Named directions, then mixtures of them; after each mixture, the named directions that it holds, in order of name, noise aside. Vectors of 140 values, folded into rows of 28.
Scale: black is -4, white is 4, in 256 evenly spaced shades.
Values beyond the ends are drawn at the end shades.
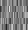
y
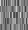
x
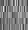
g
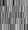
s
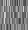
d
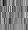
d, s, y.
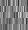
g, x, y.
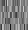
d, s, x.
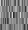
x, y.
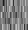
s, x.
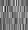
g.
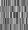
x.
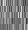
d, g, s.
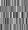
x.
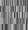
s, x, y.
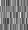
x.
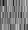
s.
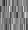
s, x, y.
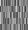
x.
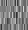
d, x.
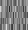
y.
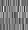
d, g.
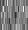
d, g, s.
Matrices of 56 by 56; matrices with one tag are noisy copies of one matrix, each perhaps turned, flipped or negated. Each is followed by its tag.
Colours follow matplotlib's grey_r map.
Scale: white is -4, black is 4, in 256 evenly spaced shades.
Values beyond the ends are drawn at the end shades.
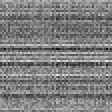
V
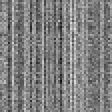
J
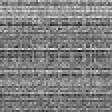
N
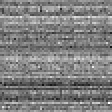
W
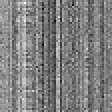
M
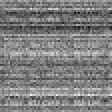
W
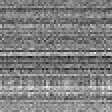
M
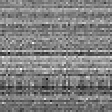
M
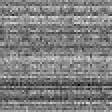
W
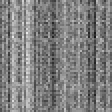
W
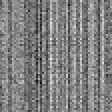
J
